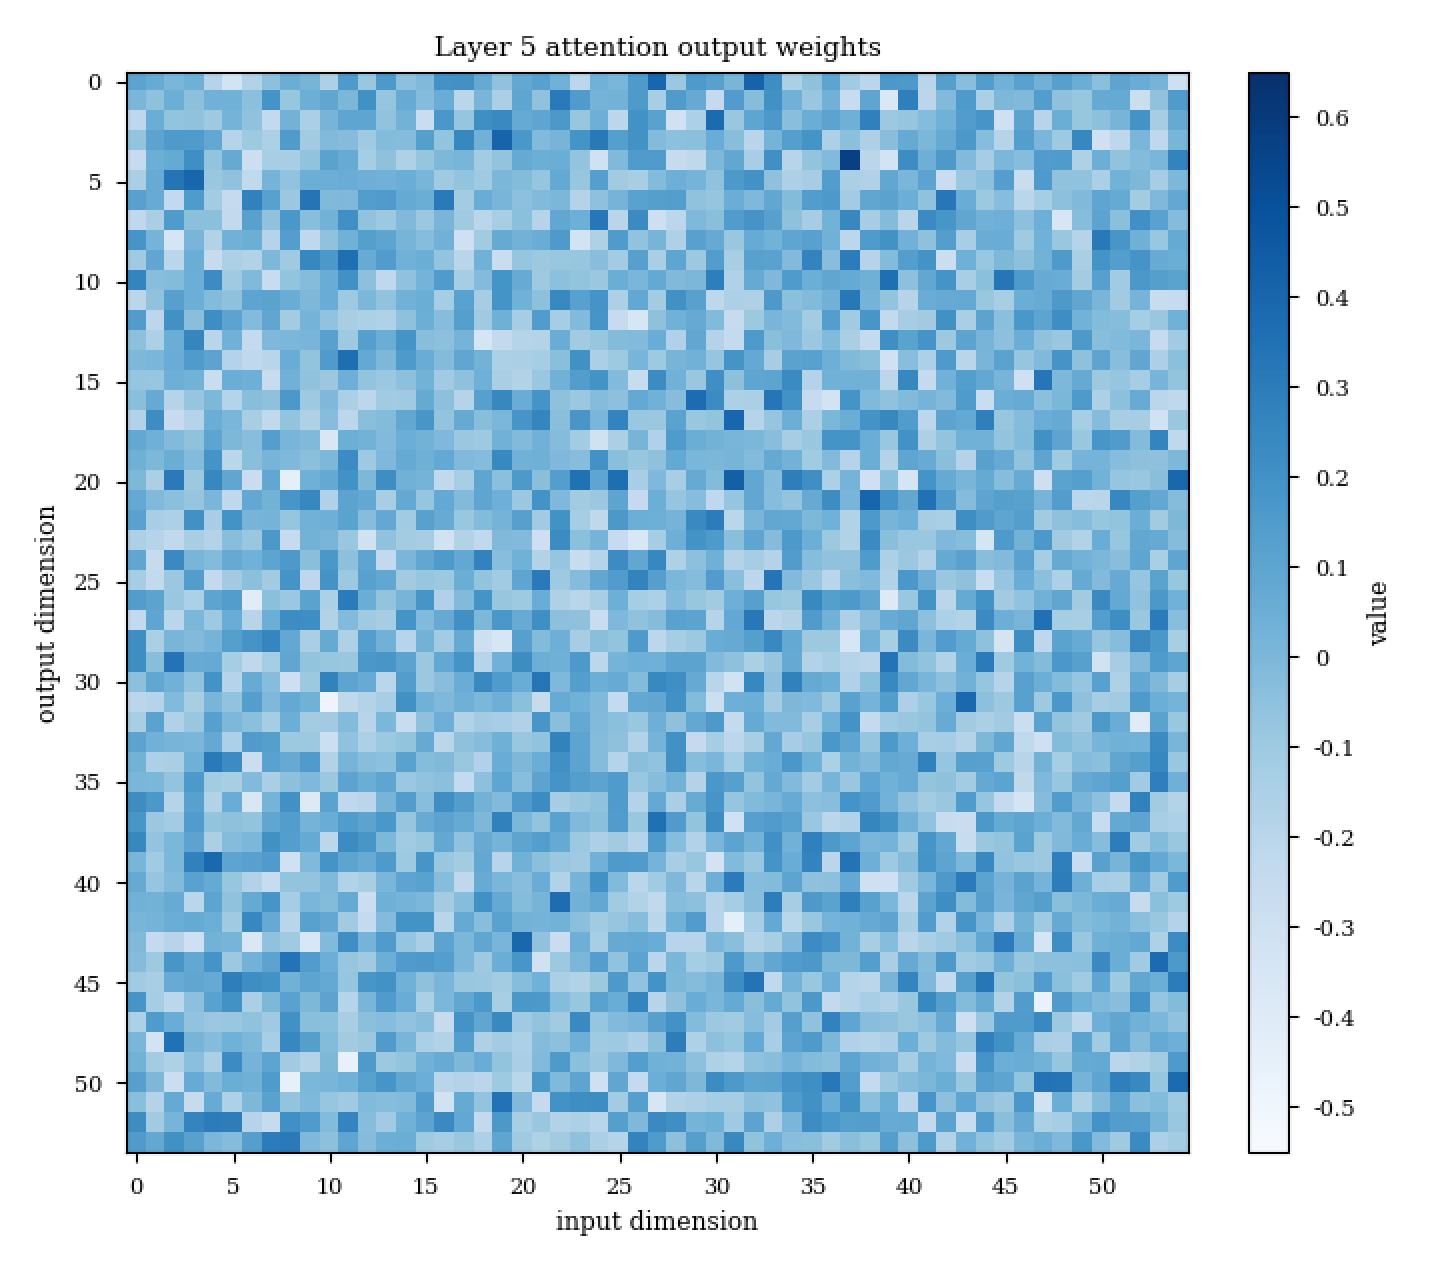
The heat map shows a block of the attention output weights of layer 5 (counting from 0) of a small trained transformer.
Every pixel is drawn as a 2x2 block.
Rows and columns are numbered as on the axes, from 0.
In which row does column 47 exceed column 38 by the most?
50
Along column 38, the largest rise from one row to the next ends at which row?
21
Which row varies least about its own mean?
19
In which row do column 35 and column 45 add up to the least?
28
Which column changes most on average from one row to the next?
47
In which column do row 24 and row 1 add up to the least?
39
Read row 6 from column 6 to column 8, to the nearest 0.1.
0.3 0.1 -0.1
